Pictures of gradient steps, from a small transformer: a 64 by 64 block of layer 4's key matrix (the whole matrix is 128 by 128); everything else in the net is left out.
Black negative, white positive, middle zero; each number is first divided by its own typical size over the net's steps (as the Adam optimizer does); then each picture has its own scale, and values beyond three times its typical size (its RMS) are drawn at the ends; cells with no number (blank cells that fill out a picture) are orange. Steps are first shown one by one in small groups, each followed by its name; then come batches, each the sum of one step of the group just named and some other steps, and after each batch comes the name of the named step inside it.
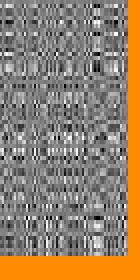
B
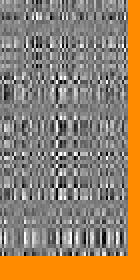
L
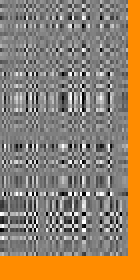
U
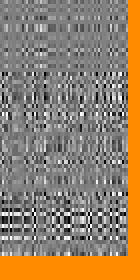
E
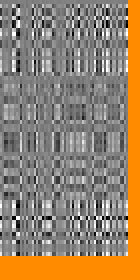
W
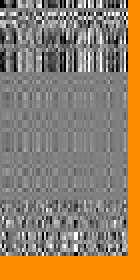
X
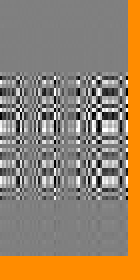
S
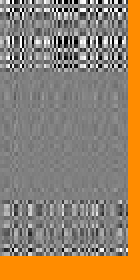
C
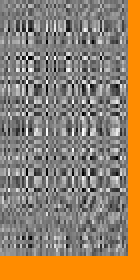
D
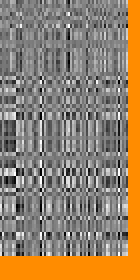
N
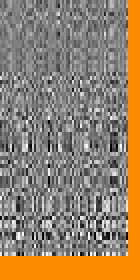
N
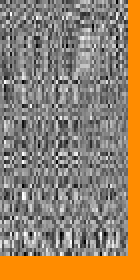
L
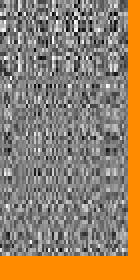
D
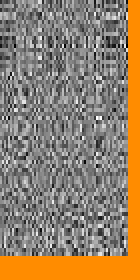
B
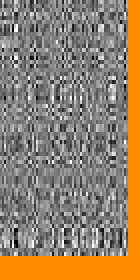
U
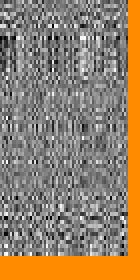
B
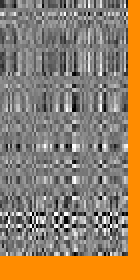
X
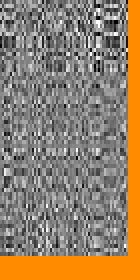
B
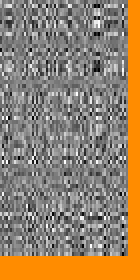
B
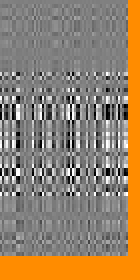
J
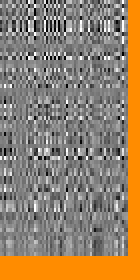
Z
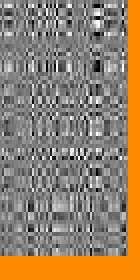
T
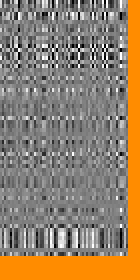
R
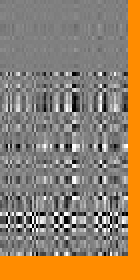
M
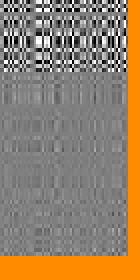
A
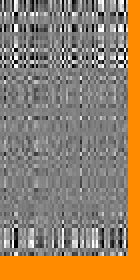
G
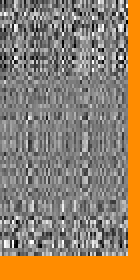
G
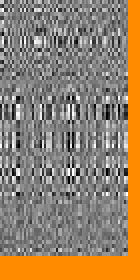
J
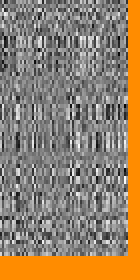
J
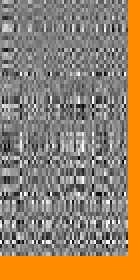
Z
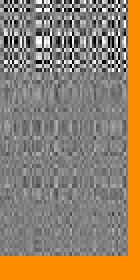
A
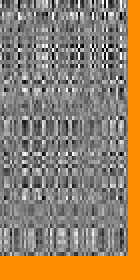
R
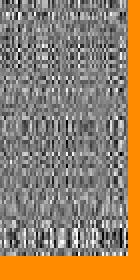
R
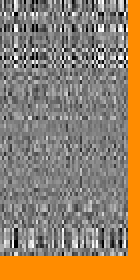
G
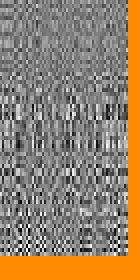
J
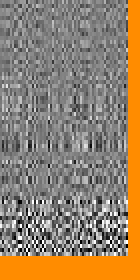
M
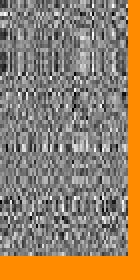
M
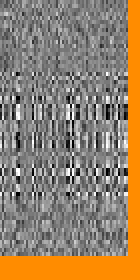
J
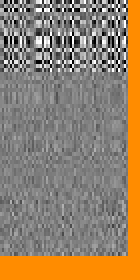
A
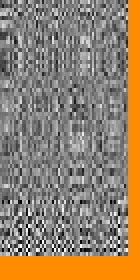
M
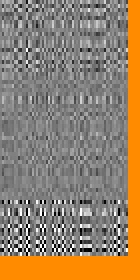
T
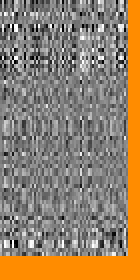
G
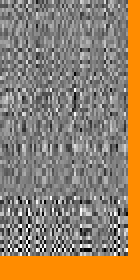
M
